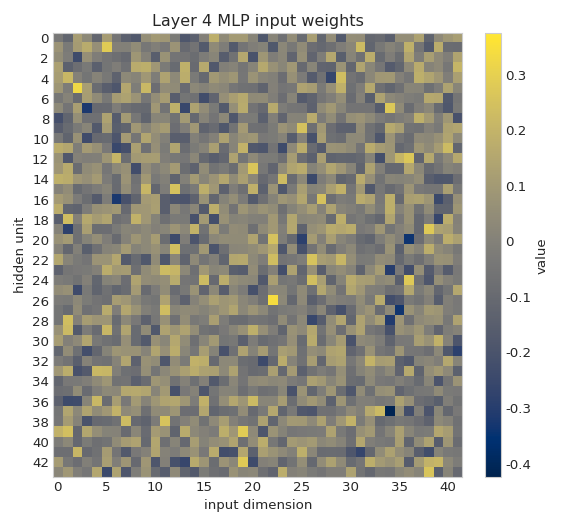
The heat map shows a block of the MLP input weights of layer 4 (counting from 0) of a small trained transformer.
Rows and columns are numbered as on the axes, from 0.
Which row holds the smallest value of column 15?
6
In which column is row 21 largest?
12
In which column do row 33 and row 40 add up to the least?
2
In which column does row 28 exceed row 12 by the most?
1
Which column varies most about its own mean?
34
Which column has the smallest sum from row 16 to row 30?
35
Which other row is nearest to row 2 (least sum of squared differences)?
25
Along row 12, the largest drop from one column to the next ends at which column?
37
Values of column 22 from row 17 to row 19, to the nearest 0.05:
0.05 0.1 0.1
